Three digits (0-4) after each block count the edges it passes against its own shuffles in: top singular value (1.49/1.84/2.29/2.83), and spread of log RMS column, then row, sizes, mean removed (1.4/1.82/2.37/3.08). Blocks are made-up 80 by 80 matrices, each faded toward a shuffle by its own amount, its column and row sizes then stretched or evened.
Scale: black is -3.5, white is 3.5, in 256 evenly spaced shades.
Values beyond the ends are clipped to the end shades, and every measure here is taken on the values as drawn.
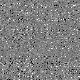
0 1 3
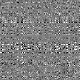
3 3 4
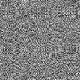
3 0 2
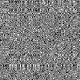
3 0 2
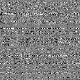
1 0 4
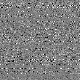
1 0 4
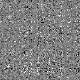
0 3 2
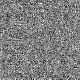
1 1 1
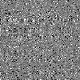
2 0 2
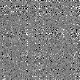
1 3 3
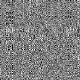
3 3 2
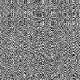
3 3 0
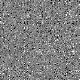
1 2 0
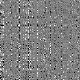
3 4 1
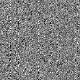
1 3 0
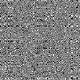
3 2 2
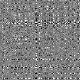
3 3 4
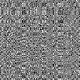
4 3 0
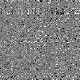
2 1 3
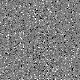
1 2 0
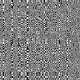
4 4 2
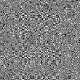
3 2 2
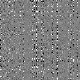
1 4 2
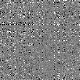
2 3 3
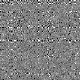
3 2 3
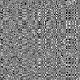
4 3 2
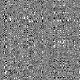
3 3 2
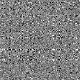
2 2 3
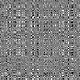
4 4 3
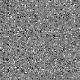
2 1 2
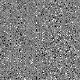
0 3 1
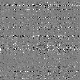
0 2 4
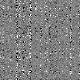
1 4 2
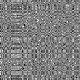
4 2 0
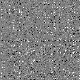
0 2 2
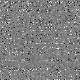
0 1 3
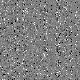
1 3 0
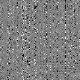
2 4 0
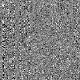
1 3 0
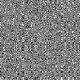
3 3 1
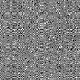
4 2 2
